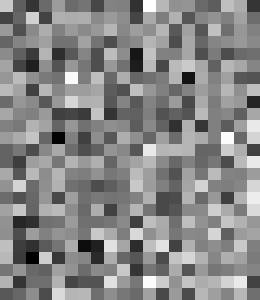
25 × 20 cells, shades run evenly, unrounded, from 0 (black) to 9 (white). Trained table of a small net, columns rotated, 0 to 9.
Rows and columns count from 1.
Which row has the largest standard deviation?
21
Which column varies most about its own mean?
20
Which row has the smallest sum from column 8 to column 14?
10
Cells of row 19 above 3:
17
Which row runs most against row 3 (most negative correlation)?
23
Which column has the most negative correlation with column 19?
2
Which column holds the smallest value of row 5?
11
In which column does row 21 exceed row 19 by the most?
9
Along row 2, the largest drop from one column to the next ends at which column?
4
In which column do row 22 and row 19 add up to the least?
3
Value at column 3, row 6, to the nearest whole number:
1
